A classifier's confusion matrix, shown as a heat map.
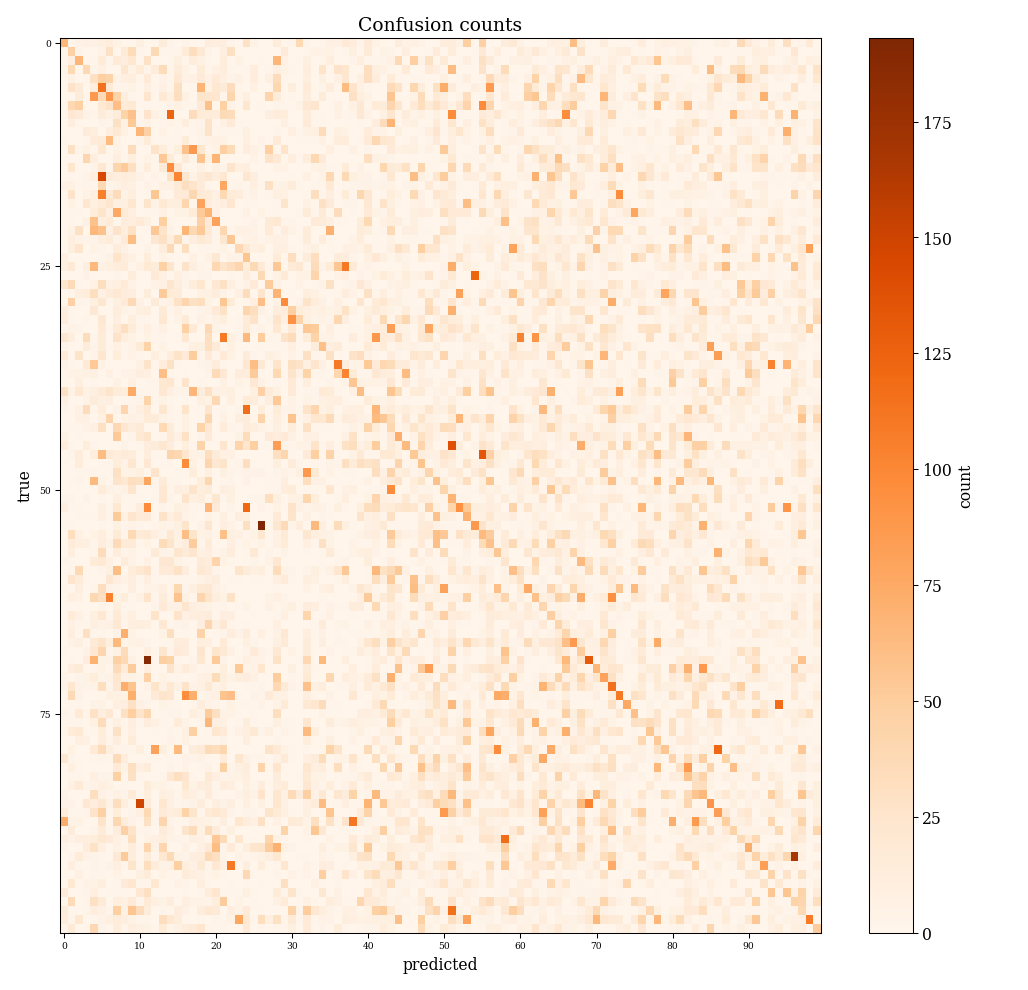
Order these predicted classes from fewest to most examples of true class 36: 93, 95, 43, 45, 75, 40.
75, 45, 43, 40, 95, 93
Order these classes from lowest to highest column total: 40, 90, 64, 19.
90, 40, 64, 19
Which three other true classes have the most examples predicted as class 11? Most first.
69, 52, 49
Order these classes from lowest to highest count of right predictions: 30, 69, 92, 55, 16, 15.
16, 30, 55, 92, 15, 69
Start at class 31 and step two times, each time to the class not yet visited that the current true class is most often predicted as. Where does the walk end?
51
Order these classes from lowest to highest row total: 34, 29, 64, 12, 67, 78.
78, 64, 34, 12, 67, 29
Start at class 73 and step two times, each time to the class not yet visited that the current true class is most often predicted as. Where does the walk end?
21
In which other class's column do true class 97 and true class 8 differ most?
14
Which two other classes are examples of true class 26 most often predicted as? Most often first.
54, 33
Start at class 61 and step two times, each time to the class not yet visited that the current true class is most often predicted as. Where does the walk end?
43
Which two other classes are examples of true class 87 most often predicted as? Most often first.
38, 83
